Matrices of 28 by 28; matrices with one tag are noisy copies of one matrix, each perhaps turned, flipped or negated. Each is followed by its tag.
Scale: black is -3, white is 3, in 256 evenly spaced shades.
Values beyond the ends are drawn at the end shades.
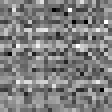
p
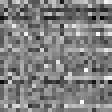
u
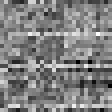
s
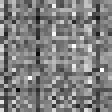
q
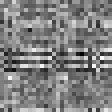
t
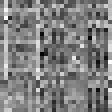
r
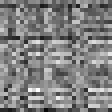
r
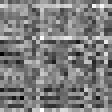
r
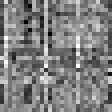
s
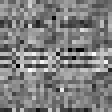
t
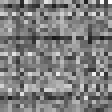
q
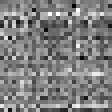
q
